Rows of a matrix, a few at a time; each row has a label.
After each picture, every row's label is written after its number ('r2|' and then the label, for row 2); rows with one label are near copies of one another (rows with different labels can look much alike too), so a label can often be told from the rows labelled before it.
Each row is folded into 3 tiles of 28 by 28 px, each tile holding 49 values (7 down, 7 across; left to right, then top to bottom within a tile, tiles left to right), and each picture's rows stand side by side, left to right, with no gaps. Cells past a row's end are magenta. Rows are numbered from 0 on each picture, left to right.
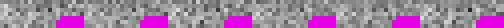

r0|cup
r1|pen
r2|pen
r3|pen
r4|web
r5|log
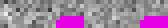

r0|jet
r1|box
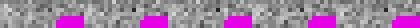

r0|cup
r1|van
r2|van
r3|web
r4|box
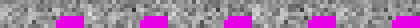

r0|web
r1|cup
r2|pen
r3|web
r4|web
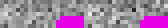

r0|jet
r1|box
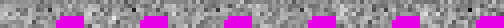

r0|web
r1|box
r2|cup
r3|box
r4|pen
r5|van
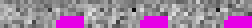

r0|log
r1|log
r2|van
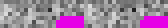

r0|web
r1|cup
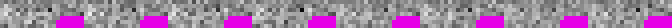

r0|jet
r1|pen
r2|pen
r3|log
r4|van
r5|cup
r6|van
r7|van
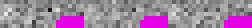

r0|log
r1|van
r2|jet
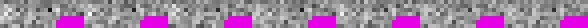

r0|log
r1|box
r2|jet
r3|van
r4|cup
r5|box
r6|log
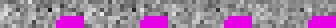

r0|van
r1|pen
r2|box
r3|log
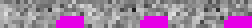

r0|cup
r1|cup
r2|web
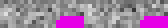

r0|jet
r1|cup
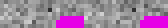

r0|log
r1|van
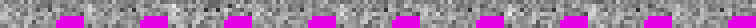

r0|pen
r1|cup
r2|cup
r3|pen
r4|jet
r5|van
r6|jet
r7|van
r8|web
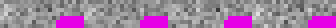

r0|web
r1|pen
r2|log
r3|pen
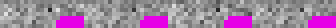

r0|log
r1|log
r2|van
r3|log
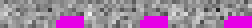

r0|jet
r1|jet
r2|web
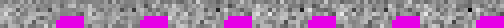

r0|jet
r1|cup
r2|van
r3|van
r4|jet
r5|log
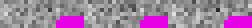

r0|pen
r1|pen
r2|box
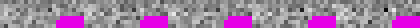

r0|box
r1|web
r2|jet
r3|web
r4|log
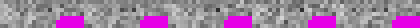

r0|cup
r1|web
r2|cup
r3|box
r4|jet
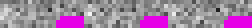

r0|van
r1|jet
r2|box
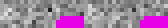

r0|log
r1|cup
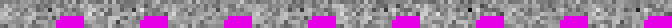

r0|web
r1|pen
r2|pen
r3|web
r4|cup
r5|van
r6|pen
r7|log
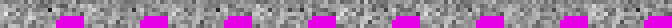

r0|box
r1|log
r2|log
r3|jet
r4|pen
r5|pen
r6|web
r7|web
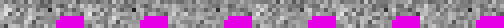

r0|box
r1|box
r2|van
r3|box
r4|pen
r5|van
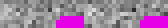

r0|log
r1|jet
